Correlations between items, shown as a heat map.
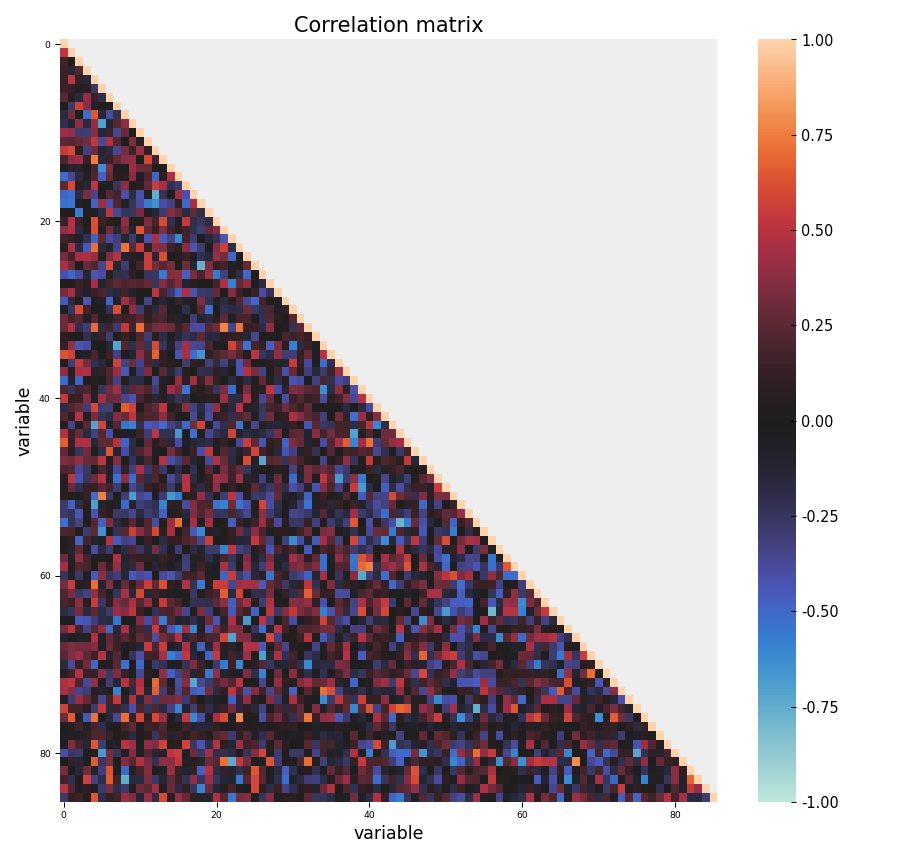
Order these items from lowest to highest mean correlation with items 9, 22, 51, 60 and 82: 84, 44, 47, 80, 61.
61, 47, 80, 84, 44
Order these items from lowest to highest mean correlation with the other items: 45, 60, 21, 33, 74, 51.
60, 51, 33, 74, 45, 21
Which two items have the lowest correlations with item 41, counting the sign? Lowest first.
43, 83
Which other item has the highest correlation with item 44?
75
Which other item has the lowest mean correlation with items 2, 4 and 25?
18
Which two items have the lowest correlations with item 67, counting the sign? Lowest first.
22, 57
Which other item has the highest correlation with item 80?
54
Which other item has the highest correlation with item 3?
83
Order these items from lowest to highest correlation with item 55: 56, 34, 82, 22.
56, 22, 82, 34
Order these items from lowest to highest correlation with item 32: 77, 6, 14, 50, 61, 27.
50, 77, 6, 14, 27, 61
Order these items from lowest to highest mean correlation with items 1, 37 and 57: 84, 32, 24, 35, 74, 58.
32, 74, 58, 24, 84, 35
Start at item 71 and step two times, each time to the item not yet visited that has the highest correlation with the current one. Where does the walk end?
47
